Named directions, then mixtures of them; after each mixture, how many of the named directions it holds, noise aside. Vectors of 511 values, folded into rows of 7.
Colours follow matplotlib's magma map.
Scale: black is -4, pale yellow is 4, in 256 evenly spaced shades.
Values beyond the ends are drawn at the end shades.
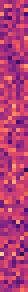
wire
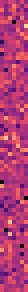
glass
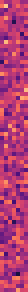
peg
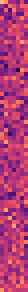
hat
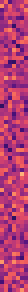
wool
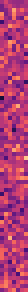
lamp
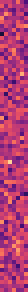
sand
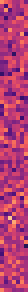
three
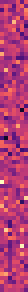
one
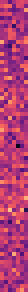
four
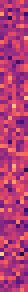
one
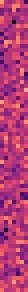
four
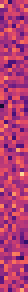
one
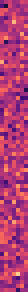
one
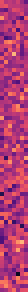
three
